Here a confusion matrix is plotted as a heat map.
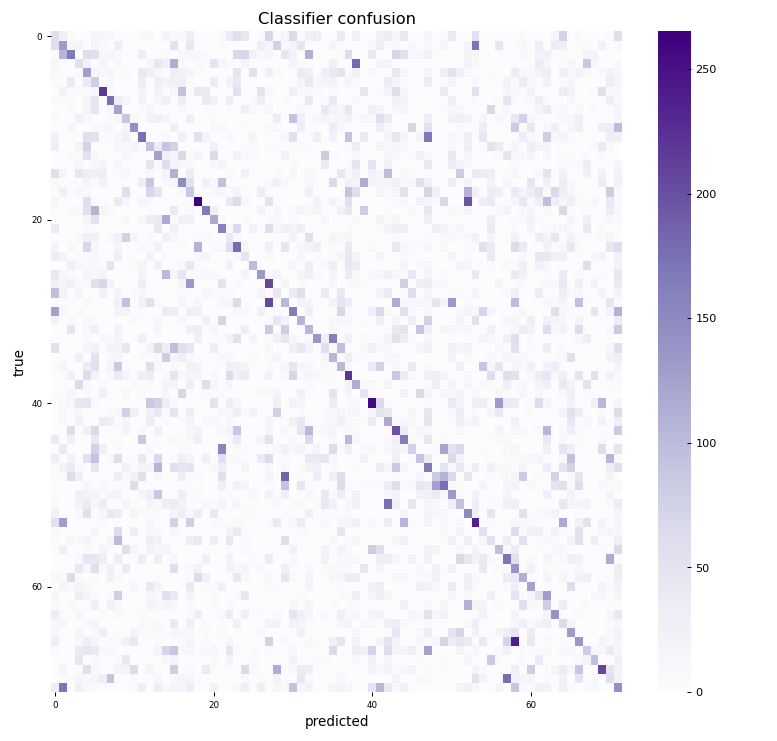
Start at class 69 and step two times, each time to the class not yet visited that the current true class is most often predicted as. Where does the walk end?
0
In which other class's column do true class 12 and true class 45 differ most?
21
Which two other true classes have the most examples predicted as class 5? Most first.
19, 46
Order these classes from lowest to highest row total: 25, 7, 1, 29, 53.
25, 7, 1, 53, 29
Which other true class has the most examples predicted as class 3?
38
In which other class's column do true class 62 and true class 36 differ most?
52
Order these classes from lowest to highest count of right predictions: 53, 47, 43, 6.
47, 43, 6, 53
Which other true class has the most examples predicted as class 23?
43
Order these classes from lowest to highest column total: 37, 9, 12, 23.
9, 12, 23, 37
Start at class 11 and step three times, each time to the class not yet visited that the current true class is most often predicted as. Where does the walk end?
34
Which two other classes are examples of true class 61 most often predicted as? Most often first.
62, 8
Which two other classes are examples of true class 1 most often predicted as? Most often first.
53, 28
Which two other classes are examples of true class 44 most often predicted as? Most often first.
37, 11
